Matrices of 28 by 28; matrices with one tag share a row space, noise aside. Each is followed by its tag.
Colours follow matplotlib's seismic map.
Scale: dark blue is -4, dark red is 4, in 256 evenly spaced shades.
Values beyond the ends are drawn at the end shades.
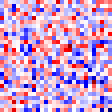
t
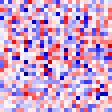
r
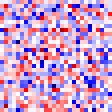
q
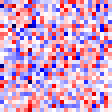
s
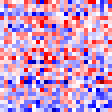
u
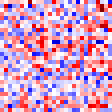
u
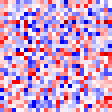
r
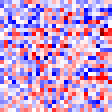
u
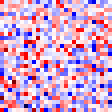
t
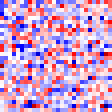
s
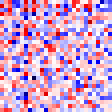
r
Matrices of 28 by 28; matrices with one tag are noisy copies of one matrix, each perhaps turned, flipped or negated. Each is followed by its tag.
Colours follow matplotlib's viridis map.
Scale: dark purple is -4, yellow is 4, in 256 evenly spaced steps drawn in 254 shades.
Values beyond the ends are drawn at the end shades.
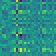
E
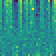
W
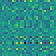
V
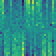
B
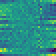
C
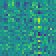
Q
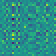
V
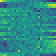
C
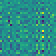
V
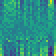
C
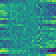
C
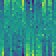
B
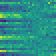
W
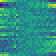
C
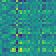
E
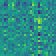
Q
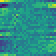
C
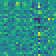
Q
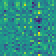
Q
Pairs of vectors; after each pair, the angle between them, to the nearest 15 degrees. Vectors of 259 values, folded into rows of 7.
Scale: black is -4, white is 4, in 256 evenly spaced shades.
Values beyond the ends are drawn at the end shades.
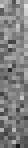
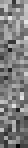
30 degrees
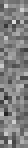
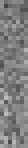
150 degrees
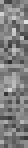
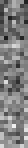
120 degrees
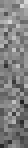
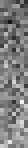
165 degrees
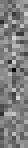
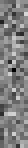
15 degrees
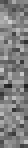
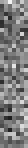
120 degrees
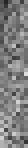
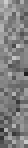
165 degrees
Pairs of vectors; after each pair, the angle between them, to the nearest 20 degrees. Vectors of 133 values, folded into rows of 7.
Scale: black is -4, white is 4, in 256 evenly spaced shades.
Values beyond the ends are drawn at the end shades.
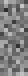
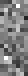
100 degrees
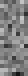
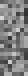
80 degrees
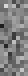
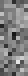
40 degrees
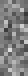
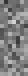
100 degrees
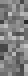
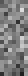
60 degrees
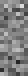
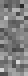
160 degrees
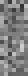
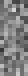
100 degrees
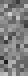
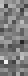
120 degrees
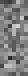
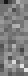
60 degrees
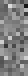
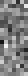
120 degrees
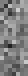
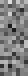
100 degrees
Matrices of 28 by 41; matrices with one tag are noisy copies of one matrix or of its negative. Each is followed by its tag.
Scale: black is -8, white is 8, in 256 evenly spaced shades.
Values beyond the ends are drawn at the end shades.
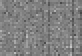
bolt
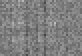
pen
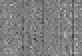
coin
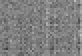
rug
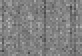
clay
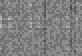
clay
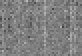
clay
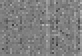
rug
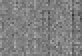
bolt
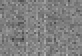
pen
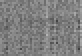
rug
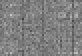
coin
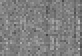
rug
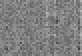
rug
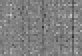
coin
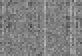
clay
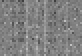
pen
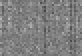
clay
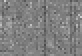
clay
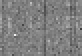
clay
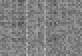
pen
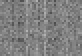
pen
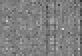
rug
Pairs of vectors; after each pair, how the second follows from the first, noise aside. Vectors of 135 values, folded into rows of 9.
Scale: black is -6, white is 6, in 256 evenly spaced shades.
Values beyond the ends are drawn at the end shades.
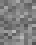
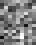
scaled up.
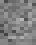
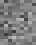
copied.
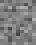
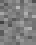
wrapped around, partly zeroed.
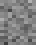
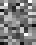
reversed, negated, scaled up.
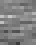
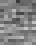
reversed.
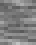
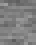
reversed, negated, shrunk.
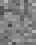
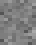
reversed, negated, shrunk.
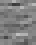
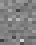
reversed, negated, partly zeroed.
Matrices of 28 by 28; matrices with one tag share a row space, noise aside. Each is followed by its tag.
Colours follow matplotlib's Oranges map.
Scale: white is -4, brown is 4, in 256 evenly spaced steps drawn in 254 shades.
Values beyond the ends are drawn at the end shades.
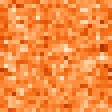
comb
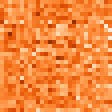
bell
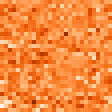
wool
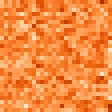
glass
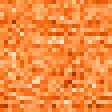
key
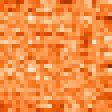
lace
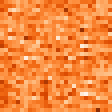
comb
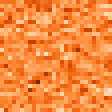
lace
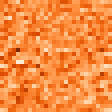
comb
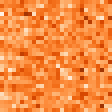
glass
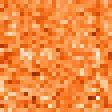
wool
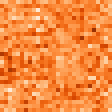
wool
